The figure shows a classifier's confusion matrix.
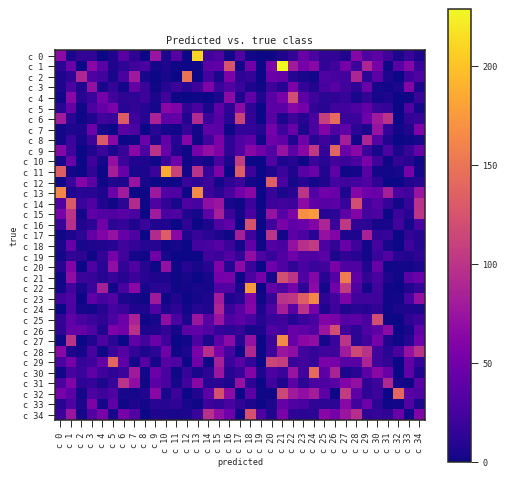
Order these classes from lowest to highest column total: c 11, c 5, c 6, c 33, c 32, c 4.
c 32, c 11, c 33, c 4, c 6, c 5
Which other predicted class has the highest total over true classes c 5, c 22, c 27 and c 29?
c 21
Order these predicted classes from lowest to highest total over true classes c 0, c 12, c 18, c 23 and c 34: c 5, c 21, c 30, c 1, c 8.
c 8, c 5, c 30, c 1, c 21
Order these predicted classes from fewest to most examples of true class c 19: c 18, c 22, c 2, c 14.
c 2, c 14, c 22, c 18
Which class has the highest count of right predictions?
c 13
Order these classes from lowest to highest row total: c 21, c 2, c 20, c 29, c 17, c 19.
c 19, c 20, c 2, c 21, c 17, c 29
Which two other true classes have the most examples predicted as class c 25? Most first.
c 6, c 16
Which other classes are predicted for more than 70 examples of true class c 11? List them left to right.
c 0, c 5, c 10, c 13, c 17
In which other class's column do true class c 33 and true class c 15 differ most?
c 24
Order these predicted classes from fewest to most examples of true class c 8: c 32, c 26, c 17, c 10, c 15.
c 32, c 26, c 17, c 10, c 15
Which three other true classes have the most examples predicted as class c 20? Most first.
c 12, c 29, c 17
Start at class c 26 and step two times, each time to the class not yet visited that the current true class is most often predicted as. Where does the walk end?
c 30
